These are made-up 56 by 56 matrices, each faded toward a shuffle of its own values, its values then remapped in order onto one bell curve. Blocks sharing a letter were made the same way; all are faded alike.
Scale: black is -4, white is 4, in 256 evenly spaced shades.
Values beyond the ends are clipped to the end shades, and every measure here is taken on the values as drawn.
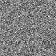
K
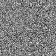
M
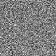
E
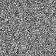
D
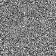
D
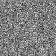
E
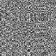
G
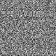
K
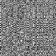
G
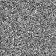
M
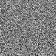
E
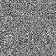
E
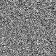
D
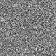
E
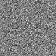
E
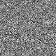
D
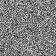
M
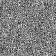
M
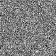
M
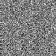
E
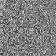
E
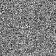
D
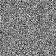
E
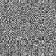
G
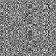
G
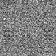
K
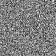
M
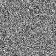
M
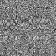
K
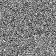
M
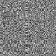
G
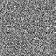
E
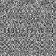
G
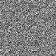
E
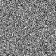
E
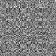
G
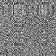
G
